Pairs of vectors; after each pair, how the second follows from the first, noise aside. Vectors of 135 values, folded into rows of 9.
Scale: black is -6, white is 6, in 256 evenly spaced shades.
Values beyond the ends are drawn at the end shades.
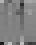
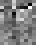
wrapped around, scaled up.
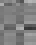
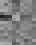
reversed.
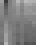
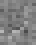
wrapped around, partly zeroed.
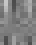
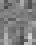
reversed.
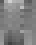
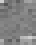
wrapped around, partly zeroed.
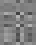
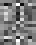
wrapped around, scaled up.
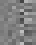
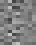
wrapped around, negated.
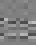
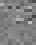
wrapped around, partly zeroed.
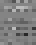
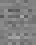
reversed, shrunk.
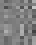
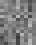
wrapped around, negated.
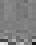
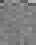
reversed, shrunk.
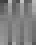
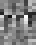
wrapped around, scaled up.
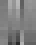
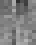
reversed.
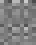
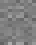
reversed, shrunk.
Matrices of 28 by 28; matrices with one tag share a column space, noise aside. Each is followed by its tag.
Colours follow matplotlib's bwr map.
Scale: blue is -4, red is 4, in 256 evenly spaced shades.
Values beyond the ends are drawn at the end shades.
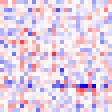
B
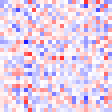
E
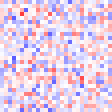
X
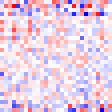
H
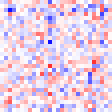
X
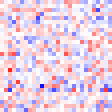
B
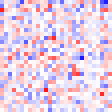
E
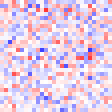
E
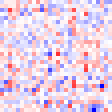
B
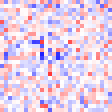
E
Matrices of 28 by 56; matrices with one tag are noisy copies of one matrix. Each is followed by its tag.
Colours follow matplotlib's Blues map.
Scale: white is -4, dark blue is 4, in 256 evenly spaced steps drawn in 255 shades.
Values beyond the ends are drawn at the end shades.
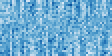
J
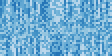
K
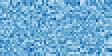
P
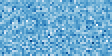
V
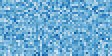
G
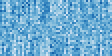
K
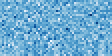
G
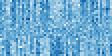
K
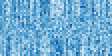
K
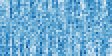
J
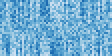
K
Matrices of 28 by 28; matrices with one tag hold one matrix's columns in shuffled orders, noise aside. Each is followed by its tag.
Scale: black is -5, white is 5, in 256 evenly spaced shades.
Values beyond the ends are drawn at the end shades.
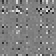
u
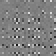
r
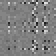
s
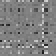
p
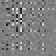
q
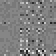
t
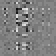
q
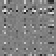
u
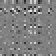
u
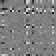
u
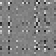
s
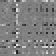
p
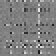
p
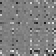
t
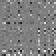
t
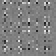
s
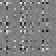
s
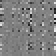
q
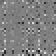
t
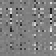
q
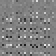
r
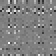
u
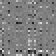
t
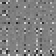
t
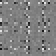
s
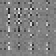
q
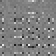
r
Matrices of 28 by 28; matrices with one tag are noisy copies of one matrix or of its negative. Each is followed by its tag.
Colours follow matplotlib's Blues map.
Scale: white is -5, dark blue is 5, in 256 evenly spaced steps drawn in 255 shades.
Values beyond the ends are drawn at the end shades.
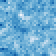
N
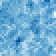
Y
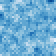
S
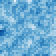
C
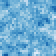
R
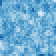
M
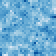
R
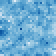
C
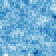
R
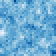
C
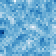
C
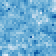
R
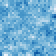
R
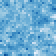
R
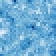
C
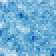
N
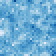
C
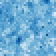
Y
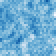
Y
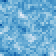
N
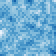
C
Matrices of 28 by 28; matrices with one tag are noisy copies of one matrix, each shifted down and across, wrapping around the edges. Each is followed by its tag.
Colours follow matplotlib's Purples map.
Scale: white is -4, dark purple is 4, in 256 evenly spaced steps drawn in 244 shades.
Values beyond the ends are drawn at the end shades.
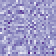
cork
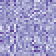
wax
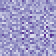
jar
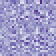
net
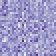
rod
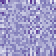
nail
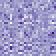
net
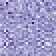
jar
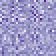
jar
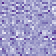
net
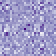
nail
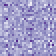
rod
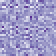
net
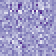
nail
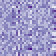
rod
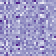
rod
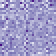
jar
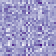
rod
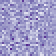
net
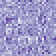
wax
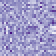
cork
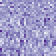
wax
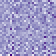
jar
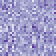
wax
